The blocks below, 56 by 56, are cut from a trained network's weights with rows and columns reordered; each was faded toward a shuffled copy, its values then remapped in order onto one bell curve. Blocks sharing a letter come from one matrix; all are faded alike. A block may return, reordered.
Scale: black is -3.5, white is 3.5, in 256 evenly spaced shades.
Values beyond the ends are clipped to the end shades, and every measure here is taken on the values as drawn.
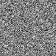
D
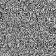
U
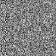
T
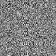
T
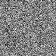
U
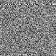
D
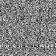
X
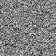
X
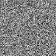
T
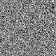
U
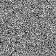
D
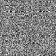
X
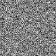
T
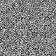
U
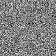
D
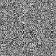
T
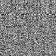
X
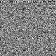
X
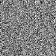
T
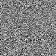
X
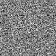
D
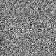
X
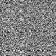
X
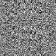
T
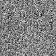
U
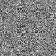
U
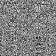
U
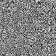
U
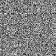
X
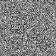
T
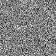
U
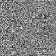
T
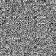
X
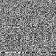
D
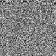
X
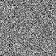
U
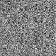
U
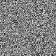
U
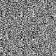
T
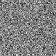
D
